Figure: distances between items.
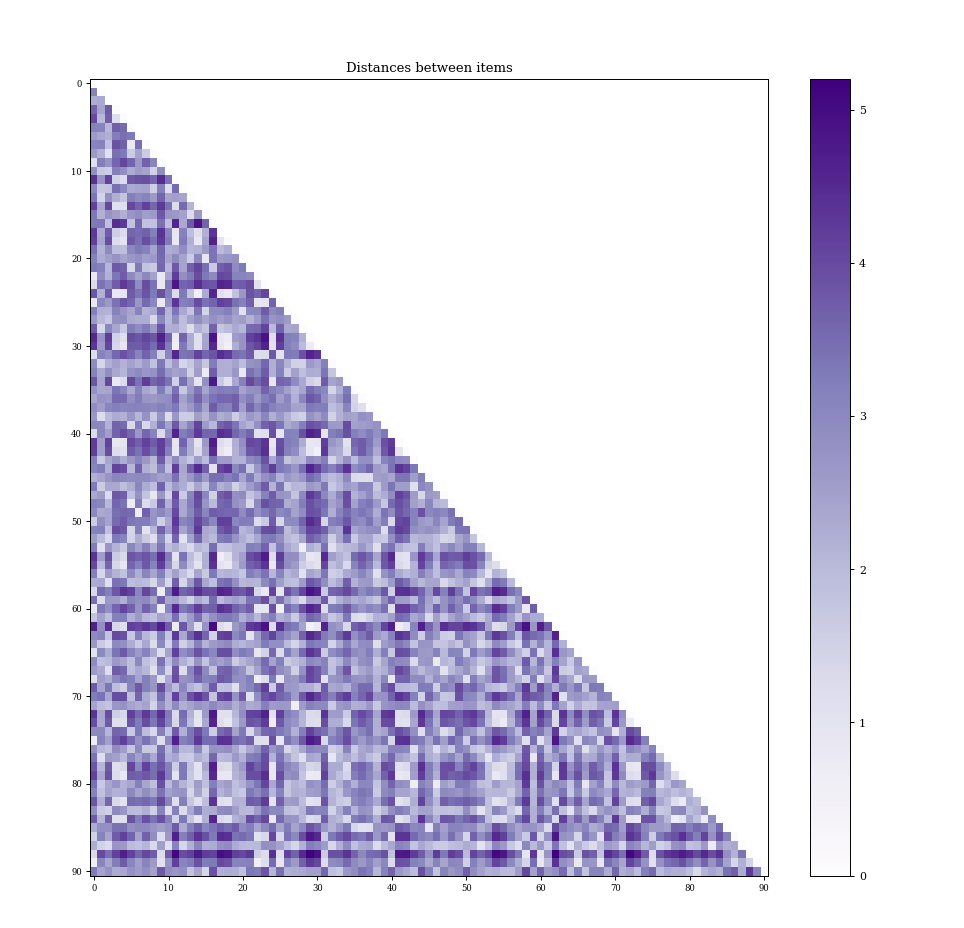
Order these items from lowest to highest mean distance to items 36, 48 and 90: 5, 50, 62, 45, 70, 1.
5, 45, 1, 70, 50, 62
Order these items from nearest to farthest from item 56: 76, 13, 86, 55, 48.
13, 55, 76, 48, 86
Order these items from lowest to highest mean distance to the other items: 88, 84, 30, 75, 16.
84, 30, 75, 16, 88
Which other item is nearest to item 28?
53
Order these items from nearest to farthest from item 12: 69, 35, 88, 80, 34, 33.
35, 80, 33, 69, 34, 88
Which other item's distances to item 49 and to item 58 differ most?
88
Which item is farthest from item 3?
16
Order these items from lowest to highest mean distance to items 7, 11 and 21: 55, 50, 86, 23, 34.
55, 34, 50, 86, 23
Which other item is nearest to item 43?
80
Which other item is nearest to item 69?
19
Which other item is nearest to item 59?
77
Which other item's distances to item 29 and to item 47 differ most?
62
